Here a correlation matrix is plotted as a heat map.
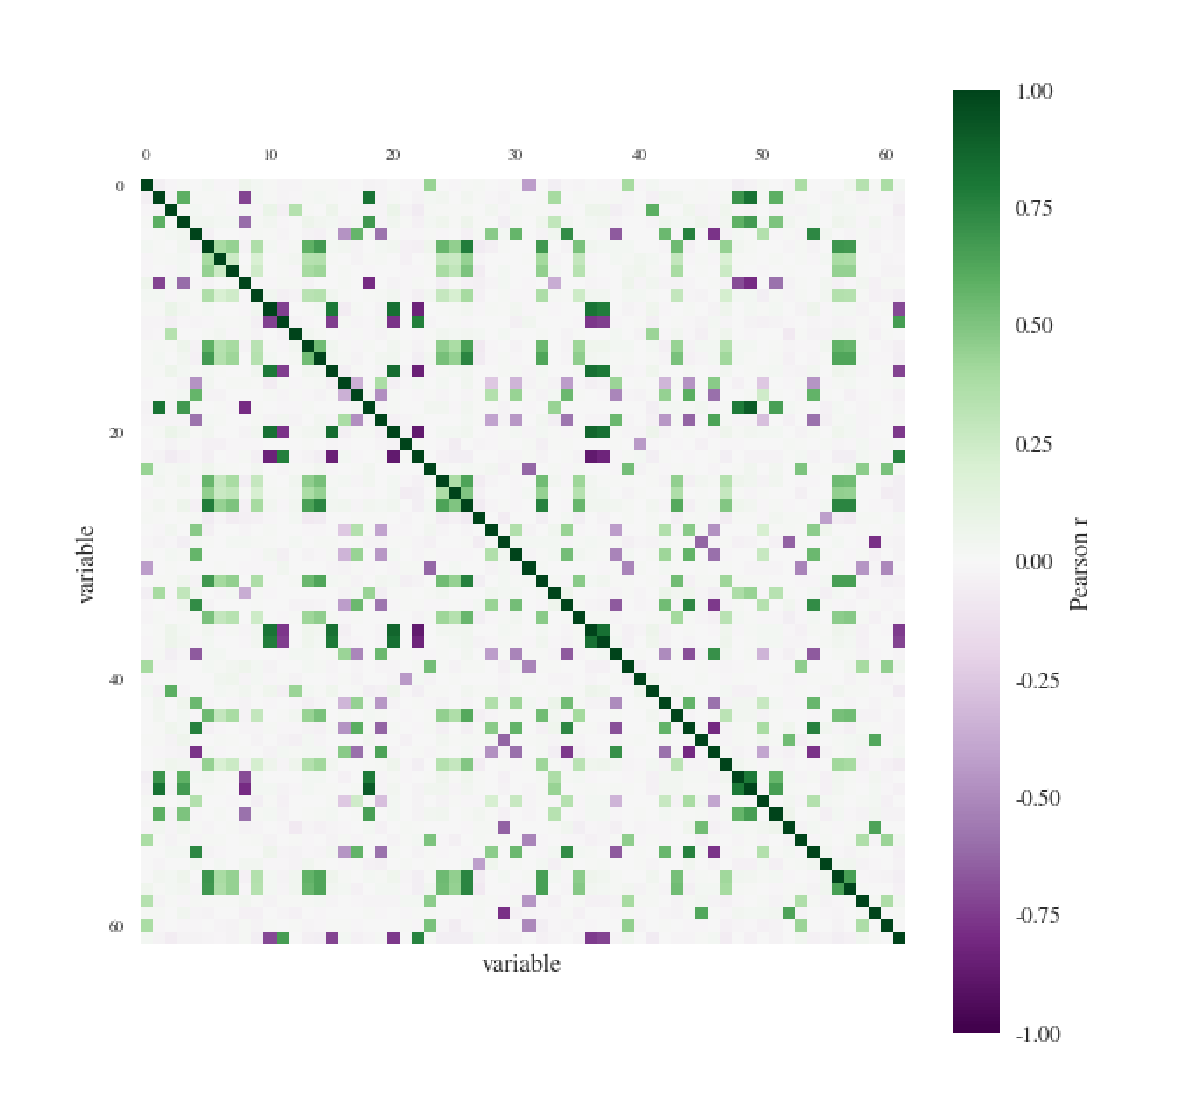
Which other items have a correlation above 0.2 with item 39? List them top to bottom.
0, 23, 53, 58, 60
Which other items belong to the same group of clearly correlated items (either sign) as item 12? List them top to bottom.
2, 41
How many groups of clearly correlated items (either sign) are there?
9
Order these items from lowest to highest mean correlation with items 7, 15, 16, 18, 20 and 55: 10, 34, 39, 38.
34, 39, 38, 10
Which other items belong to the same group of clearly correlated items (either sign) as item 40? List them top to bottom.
21
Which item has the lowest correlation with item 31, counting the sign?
23
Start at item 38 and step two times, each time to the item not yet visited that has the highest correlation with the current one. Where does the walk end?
19
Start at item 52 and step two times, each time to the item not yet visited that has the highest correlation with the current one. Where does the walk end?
45
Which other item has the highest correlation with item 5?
26
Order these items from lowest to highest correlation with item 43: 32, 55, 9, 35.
55, 9, 35, 32
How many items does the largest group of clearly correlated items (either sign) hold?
15
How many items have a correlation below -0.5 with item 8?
6
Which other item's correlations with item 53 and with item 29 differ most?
59
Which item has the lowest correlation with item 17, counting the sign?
46
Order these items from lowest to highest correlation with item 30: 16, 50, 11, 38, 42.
38, 16, 11, 50, 42
